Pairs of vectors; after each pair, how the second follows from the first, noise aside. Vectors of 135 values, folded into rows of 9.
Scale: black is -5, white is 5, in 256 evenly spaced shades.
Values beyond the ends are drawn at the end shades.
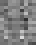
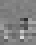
partly zeroed.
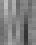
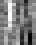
reversed, negated, scaled up.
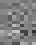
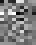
reversed, negated, scaled up.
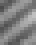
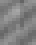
wrapped around, shrunk.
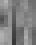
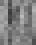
wrapped around.
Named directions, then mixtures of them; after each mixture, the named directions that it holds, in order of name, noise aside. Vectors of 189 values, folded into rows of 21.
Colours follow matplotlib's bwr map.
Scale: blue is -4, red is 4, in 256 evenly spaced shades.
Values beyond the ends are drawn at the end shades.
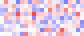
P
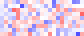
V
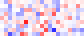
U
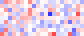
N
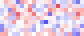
N, P, V.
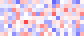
P, U, V.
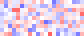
V.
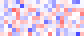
V.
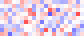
N, P, U.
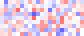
P, V.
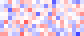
N, U, V.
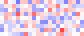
P.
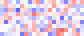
N, P, V.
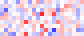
N, P, U.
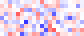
U.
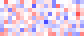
N, P, V.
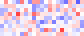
P.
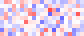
N, P, U.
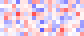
P.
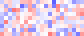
N, V.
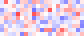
P.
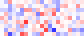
U.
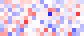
N, P, U.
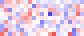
N.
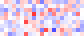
P, U.
